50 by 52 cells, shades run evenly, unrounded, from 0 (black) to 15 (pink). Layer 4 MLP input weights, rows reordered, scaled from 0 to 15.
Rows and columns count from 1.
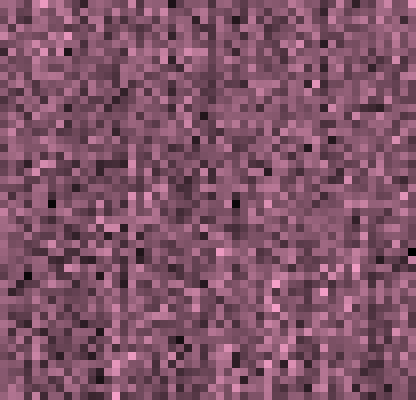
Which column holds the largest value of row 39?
35
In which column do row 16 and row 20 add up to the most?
3
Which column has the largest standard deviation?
41
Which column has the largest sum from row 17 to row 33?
17
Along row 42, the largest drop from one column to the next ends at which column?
13
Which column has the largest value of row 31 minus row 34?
50
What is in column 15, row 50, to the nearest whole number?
15
